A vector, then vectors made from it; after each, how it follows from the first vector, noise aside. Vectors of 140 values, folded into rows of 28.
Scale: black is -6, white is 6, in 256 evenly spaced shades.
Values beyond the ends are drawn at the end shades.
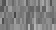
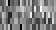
wrapped around, scaled up.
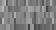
negated.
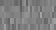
reversed, negated, shrunk.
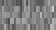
reversed, negated.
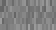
shrunk.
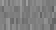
reversed, shrunk.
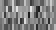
wrapped around, scaled up.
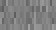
shrunk.
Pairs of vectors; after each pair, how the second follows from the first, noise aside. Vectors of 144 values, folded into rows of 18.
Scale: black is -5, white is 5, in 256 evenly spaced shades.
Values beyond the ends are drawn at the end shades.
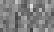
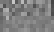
wrapped around, partly zeroed.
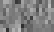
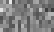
wrapped around, negated.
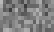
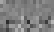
wrapped around, partly zeroed.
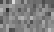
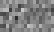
wrapped around.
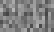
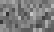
sign-scrambled.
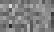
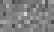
wrapped around, partly zeroed.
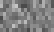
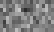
wrapped around.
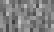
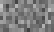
shuffled.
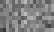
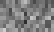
sign-scrambled.
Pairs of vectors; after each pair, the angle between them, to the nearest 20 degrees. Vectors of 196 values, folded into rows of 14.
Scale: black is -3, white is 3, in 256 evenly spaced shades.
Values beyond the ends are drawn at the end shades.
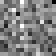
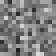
40 degrees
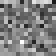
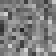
100 degrees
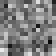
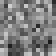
20 degrees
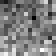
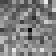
40 degrees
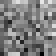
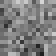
40 degrees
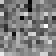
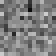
20 degrees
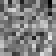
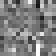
120 degrees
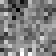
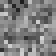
40 degrees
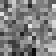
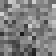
20 degrees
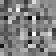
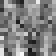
80 degrees
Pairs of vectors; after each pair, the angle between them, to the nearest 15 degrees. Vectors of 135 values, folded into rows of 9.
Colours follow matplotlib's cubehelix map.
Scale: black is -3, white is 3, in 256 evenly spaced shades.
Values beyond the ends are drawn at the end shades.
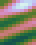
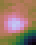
75 degrees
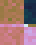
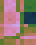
45 degrees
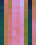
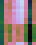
30 degrees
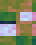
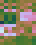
30 degrees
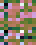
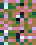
150 degrees
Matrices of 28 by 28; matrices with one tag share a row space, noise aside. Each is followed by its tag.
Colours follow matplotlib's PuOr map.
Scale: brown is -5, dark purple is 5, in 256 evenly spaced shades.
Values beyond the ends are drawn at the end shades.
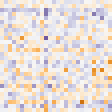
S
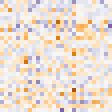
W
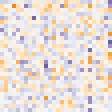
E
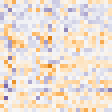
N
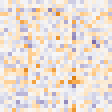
W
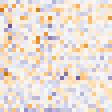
N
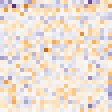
E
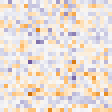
W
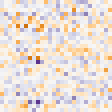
W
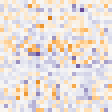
W
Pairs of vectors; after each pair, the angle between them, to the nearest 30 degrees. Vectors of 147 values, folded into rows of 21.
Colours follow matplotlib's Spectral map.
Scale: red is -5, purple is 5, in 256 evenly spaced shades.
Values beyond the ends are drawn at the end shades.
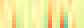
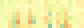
150 degrees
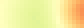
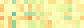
90 degrees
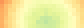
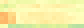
90 degrees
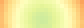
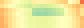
30 degrees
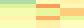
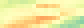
60 degrees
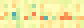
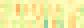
90 degrees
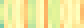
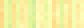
90 degrees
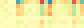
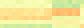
90 degrees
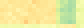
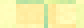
90 degrees
